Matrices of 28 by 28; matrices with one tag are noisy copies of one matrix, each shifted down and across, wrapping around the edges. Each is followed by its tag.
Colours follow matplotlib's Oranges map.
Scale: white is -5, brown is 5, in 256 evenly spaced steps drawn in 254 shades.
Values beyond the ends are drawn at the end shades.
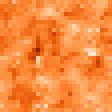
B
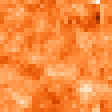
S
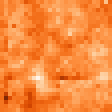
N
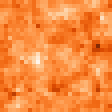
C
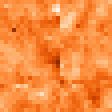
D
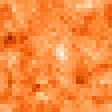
C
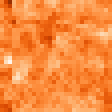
D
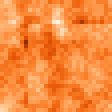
N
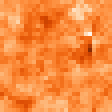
S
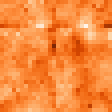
N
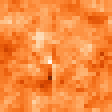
S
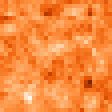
C
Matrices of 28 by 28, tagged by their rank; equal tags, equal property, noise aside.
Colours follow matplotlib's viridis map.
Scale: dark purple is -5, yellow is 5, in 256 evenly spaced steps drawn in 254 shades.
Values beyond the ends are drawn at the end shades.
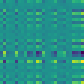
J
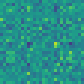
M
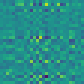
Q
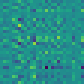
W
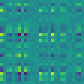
J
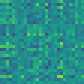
M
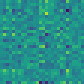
W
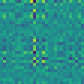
Q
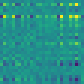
J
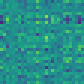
W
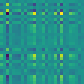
J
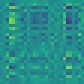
Q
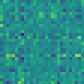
M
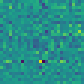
M
